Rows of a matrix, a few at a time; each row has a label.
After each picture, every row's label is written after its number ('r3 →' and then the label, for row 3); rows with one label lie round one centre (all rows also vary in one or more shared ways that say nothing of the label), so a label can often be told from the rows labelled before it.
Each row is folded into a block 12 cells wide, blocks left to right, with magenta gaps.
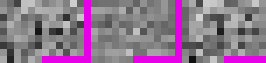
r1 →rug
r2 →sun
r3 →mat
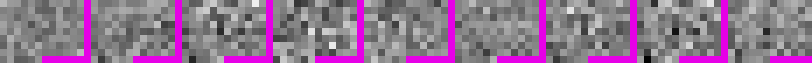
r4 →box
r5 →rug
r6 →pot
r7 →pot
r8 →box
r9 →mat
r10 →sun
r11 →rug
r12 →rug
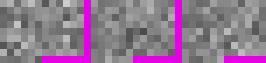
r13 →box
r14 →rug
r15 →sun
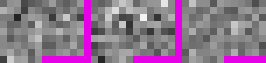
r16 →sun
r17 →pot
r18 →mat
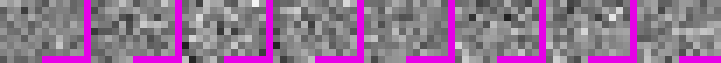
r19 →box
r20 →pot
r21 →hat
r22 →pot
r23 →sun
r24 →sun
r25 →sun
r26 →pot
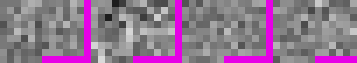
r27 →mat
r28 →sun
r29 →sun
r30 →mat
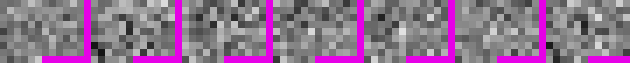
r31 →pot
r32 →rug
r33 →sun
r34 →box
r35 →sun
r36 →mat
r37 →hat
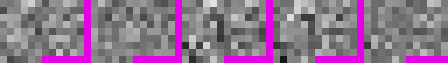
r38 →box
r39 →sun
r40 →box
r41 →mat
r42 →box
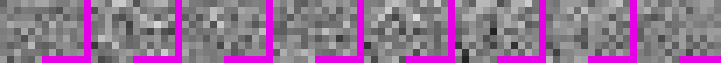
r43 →mat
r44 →box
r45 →rug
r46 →pot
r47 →hat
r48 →rug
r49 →rug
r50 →rug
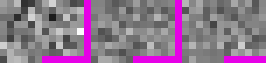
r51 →rug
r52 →hat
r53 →box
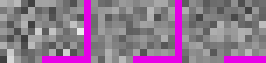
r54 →mat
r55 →rug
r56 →sun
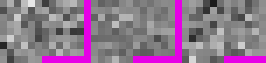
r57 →box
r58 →rug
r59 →hat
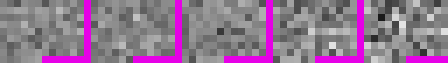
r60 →rug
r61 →hat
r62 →rug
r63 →pot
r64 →rug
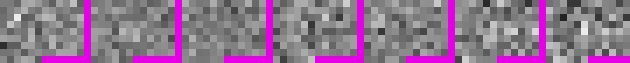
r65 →hat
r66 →sun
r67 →box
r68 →pot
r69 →hat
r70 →mat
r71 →sun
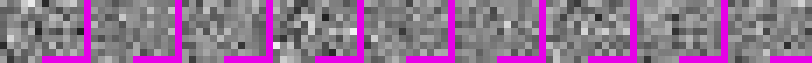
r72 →box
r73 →rug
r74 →sun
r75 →rug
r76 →box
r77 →mat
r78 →mat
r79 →mat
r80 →sun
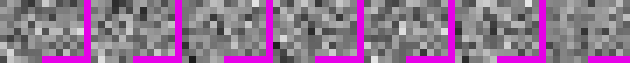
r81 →mat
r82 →box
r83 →pot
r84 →box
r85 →mat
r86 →pot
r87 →rug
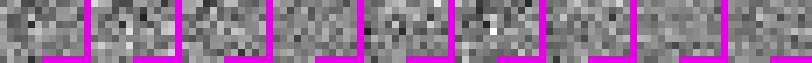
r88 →sun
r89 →box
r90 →mat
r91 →mat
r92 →pot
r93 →box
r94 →pot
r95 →sun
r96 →rug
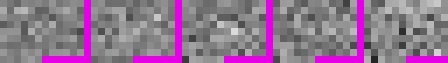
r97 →sun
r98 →sun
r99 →mat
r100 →mat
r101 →rug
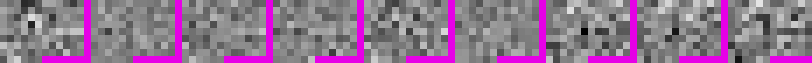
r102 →rug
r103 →hat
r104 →rug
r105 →pot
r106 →rug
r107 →sun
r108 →rug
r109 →rug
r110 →mat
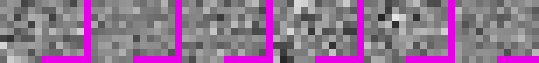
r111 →rug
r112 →pot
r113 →sun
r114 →sun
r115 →rug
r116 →sun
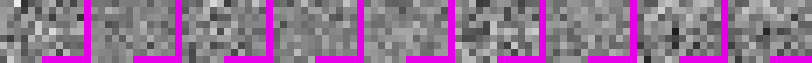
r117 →mat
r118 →sun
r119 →sun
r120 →pot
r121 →sun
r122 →pot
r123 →rug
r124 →rug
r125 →rug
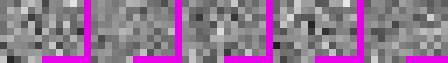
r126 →sun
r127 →mat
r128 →sun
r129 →hat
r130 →hat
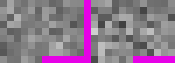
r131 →hat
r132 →box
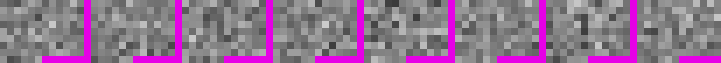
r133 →sun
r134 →mat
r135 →box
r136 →sun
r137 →rug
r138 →hat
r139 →mat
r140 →hat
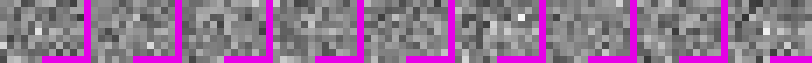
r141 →mat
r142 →hat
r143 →pot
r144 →rug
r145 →box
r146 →sun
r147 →sun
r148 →box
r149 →pot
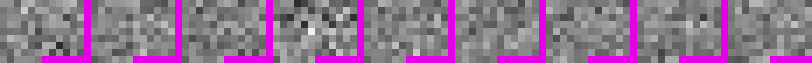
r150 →rug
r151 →mat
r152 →mat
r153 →sun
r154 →mat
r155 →hat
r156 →rug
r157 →mat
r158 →mat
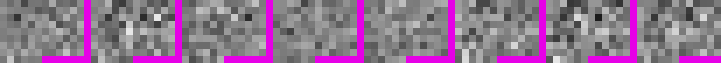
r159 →sun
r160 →sun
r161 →pot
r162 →hat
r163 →mat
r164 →hat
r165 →rug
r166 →sun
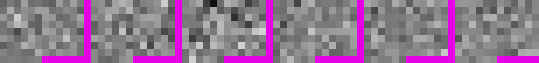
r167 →hat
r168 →sun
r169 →hat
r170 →pot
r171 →box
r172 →box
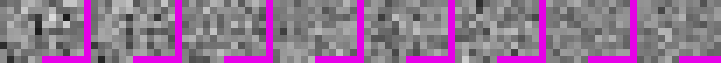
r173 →mat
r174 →mat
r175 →sun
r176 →pot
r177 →rug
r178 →pot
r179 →box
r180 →hat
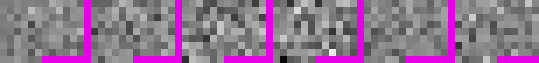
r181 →rug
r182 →pot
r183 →mat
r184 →sun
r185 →hat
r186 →hat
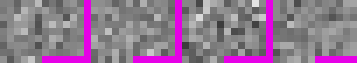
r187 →mat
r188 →sun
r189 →hat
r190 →pot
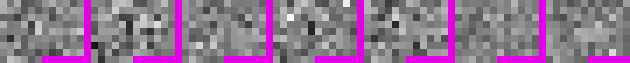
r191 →rug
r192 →mat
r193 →hat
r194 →hat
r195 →rug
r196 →rug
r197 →sun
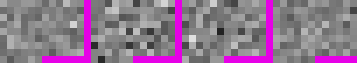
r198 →box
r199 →sun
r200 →box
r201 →sun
